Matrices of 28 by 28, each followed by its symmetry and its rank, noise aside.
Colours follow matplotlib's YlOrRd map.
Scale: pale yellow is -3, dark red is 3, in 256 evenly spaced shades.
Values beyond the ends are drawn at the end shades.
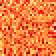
no symmetry, rank eight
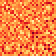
symmetric, rank seven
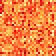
no symmetry, rank seven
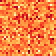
no symmetry, rank seven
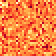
no symmetry, rank six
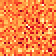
no symmetry, rank six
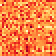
antisymmetric, rank six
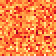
no symmetry, rank six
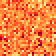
no symmetry, rank eight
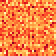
no symmetry, rank eight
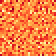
no symmetry, rank seven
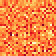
no symmetry, rank six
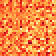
no symmetry, rank six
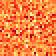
antisymmetric, rank eight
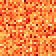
no symmetry, rank seven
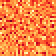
antisymmetric, rank eight
